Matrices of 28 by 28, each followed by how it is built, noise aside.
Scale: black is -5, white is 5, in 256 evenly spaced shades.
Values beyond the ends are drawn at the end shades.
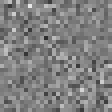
block diagonal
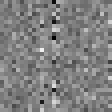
uneven columns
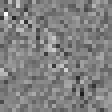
banded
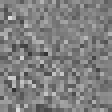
lower triangular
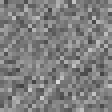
Hankel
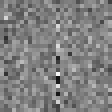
uneven columns
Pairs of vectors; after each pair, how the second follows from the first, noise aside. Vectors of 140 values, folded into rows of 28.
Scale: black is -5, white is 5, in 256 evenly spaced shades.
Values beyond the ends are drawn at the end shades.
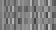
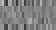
reversed, negated, partly zeroed.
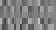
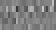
reversed, negated, partly zeroed.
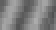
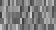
shuffled.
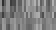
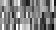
reversed, scaled up.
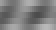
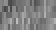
wrapped around, partly zeroed.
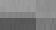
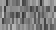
shuffled.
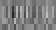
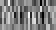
reversed, scaled up.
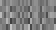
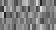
wrapped around.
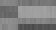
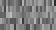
shuffled.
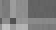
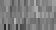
negated, partly zeroed.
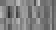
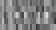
reversed, negated.
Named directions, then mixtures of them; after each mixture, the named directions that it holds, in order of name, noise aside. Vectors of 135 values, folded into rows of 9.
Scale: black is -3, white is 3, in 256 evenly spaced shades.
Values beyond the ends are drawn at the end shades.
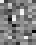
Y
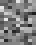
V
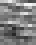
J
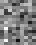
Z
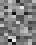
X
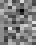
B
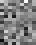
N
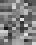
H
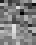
J, Y.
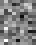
Z.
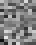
N.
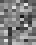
H, Z.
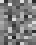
B, Y.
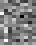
H, Z.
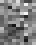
H, J, V.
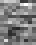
H, J, Z.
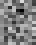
B.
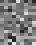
H, X.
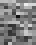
J, X.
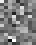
X, Y.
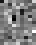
Y.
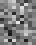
H, J, X.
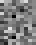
B, N.
